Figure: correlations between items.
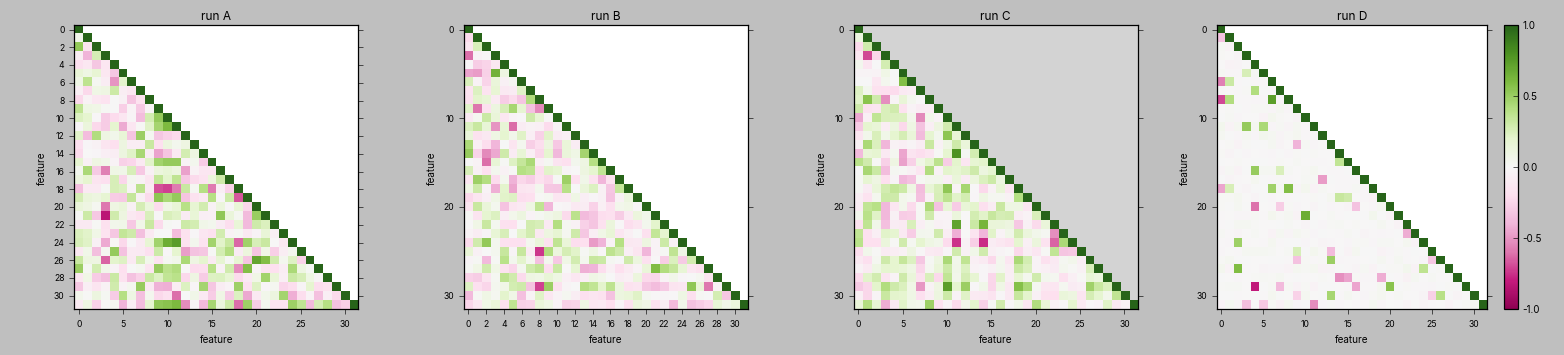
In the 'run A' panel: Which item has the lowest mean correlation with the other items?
3
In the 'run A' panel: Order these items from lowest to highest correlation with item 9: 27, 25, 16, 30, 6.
30, 6, 16, 25, 27
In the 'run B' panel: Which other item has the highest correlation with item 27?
21
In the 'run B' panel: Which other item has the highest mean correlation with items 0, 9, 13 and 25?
29
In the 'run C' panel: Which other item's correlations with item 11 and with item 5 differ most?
14
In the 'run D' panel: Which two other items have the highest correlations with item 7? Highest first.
4, 16
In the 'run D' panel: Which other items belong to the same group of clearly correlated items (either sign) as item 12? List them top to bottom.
17
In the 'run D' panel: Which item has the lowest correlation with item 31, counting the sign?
11
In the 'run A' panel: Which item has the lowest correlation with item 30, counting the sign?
11
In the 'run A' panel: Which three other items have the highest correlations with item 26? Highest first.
20, 21, 12
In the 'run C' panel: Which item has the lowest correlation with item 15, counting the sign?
5
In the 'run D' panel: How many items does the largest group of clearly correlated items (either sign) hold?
5
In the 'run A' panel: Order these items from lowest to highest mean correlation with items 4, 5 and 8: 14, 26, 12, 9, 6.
6, 9, 14, 12, 26
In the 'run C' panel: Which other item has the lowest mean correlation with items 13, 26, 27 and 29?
7
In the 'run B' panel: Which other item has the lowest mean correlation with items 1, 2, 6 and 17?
5
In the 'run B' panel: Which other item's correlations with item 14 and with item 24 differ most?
2
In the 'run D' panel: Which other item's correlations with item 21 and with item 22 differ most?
10
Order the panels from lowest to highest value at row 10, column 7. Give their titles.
run C, run A, run D, run B
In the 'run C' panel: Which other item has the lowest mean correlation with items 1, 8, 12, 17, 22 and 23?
3
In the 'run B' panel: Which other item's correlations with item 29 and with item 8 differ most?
25
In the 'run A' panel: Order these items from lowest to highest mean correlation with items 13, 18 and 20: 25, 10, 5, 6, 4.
25, 10, 6, 4, 5
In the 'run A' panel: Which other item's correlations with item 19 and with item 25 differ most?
4
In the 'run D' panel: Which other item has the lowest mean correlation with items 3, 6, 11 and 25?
31
